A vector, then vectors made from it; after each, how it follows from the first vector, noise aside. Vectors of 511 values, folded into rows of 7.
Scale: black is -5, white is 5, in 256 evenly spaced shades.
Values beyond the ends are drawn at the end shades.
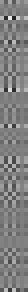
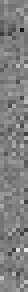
wrapped around, negated, partly zeroed.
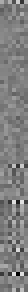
reversed, negated, partly zeroed.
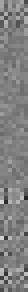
wrapped around, partly zeroed.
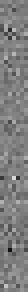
wrapped around, negated, partly zeroed.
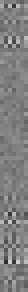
wrapped around, partly zeroed.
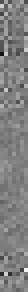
wrapped around, negated, partly zeroed.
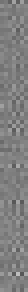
reversed, shrunk.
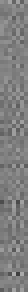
reversed, negated, shrunk.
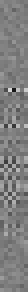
partly zeroed.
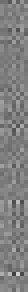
reversed, shrunk.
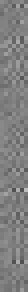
wrapped around, shrunk.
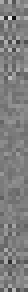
partly zeroed.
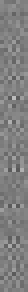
wrapped around, shrunk.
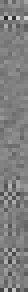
partly zeroed.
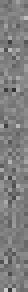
partly zeroed.
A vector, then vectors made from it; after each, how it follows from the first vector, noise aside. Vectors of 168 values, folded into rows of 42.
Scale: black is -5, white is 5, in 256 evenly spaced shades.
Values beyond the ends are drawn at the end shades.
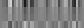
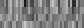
copied.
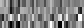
wrapped around, scaled up.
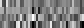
wrapped around, scaled up.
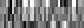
negated, scaled up.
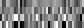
wrapped around, scaled up.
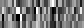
wrapped around, scaled up.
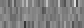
negated, partly zeroed.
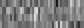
wrapped around, negated.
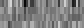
copied.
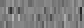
wrapped around, negated, partly zeroed.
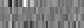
negated, partly zeroed.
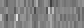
wrapped around, negated, partly zeroed.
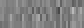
wrapped around, negated, shrunk.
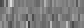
wrapped around, negated, partly zeroed.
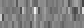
wrapped around, negated, partly zeroed.
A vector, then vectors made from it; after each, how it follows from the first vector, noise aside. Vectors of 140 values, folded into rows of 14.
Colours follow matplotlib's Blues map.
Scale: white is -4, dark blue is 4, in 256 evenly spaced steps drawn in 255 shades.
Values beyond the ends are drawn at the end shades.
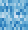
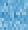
negated, shrunk.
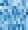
wrapped around.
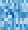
reversed, negated.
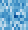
negated.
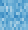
negated, shrunk.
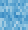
negated, shrunk.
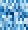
reversed, negated, scaled up.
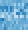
partly zeroed.
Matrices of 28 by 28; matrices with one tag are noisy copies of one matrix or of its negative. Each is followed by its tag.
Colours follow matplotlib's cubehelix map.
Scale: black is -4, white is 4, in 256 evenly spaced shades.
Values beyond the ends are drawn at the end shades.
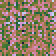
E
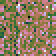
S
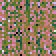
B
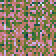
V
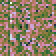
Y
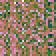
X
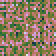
V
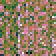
S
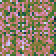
E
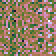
X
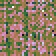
V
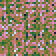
V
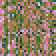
B
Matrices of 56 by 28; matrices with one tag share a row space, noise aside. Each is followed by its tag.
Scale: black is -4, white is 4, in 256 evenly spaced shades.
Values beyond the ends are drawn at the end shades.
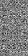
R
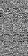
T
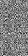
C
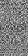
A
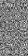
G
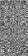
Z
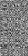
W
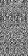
A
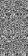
Z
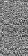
T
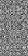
A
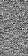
T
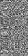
W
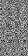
G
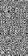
Z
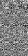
T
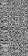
W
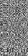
W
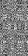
C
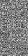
R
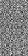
A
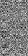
R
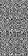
A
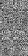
T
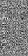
R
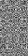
G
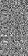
W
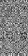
G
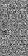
R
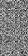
G
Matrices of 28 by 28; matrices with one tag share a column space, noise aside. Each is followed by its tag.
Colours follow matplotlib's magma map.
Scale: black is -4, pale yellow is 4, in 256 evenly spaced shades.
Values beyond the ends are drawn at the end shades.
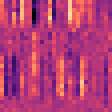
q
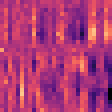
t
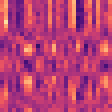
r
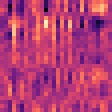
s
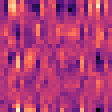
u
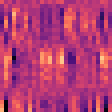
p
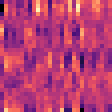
u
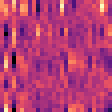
u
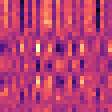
r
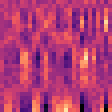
p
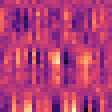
p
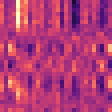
r
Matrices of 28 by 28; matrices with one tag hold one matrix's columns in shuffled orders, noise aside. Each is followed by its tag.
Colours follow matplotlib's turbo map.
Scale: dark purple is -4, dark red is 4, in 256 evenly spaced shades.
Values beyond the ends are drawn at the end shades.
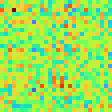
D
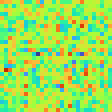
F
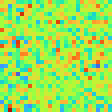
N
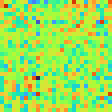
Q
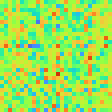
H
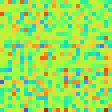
H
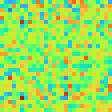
Q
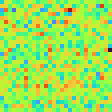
D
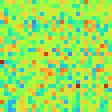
F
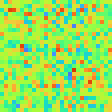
D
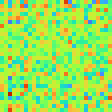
Q
